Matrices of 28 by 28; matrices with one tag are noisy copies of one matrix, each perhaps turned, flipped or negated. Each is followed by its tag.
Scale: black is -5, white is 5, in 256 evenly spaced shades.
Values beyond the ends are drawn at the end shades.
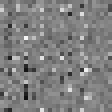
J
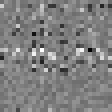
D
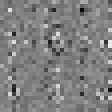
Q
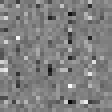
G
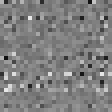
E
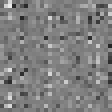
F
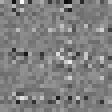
Q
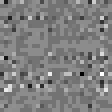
E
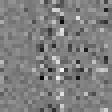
D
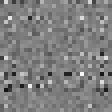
E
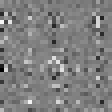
Q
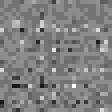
J
